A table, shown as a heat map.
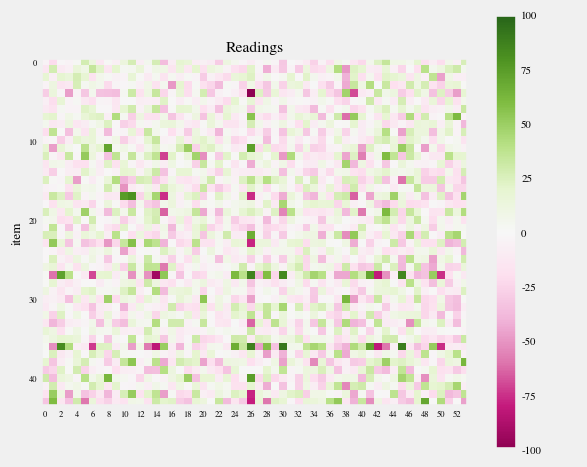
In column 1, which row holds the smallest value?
27
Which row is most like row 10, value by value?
20
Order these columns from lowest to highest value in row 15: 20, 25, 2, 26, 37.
37, 2, 20, 25, 26
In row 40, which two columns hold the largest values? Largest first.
26, 8
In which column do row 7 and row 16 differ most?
52
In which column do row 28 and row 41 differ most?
38
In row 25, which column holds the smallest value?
49
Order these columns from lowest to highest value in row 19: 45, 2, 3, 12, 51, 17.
45, 2, 12, 17, 3, 51
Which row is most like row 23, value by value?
42
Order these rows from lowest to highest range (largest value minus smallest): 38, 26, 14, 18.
14, 18, 26, 38
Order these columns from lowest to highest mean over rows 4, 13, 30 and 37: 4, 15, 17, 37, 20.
15, 37, 4, 17, 20
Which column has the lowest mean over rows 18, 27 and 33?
1
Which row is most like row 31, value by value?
18
